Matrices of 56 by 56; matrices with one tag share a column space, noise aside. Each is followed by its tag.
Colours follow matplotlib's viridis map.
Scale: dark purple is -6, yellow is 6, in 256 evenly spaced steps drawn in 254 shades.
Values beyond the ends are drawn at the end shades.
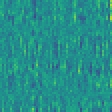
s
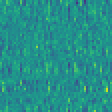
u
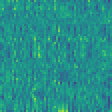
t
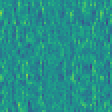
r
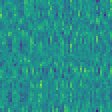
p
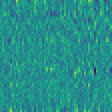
p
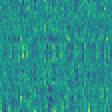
t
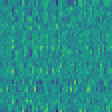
u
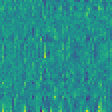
t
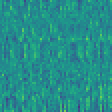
t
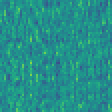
r
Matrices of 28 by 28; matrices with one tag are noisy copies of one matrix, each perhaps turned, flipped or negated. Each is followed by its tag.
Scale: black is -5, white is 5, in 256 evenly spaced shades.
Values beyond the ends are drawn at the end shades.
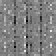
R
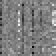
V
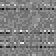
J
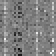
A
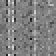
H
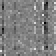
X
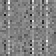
J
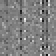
H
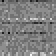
V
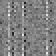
J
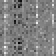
A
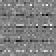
R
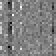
X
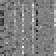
V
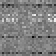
A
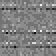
J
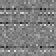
J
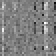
X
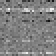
X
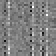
J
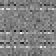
J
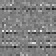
J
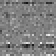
X
